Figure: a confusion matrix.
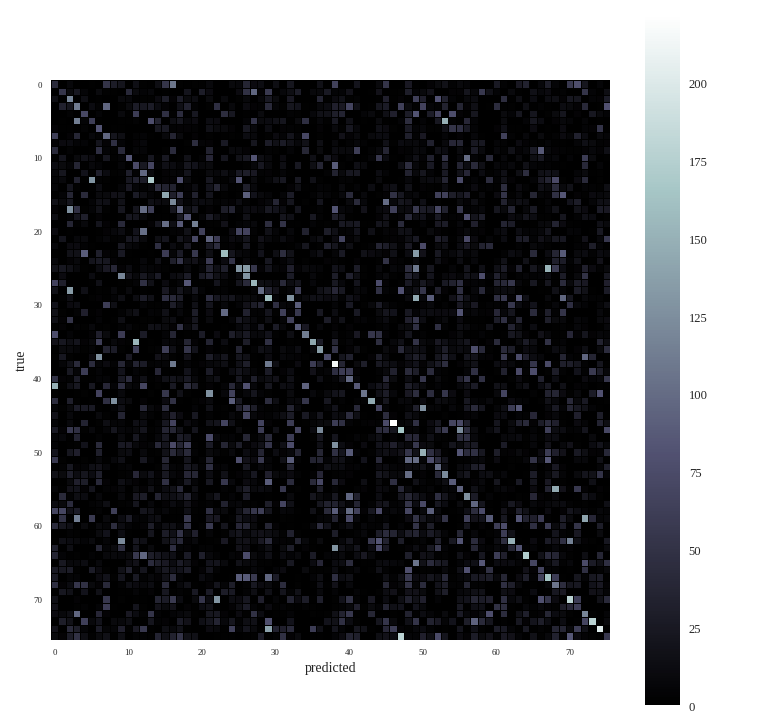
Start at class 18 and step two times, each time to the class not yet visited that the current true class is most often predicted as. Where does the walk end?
40
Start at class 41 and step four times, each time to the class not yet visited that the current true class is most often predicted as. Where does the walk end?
26
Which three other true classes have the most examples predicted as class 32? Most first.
29, 51, 49
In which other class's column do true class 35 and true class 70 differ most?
11
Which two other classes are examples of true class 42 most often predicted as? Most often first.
21, 74
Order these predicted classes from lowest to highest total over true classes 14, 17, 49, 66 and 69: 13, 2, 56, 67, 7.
7, 67, 13, 56, 2
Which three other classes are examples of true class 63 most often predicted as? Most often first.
38, 44, 52
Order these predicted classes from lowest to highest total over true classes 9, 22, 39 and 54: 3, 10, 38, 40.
10, 3, 40, 38
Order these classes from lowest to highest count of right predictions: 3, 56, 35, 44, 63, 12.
44, 63, 12, 3, 56, 35
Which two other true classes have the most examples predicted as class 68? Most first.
55, 13
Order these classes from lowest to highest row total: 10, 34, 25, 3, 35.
34, 10, 35, 3, 25
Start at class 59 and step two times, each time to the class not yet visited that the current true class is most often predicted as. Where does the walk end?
3
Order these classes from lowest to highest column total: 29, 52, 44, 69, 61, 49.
69, 44, 52, 61, 29, 49
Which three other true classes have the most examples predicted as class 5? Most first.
13, 59, 38
